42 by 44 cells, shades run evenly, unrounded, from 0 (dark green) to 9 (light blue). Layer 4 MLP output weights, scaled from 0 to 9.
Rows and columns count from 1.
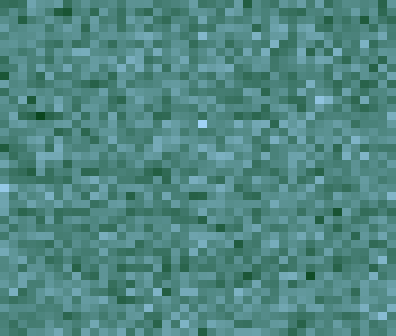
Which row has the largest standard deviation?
13
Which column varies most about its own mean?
23
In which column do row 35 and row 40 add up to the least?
35
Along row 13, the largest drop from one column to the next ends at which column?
4
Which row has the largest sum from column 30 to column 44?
39
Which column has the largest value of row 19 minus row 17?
7
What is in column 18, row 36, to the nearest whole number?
3
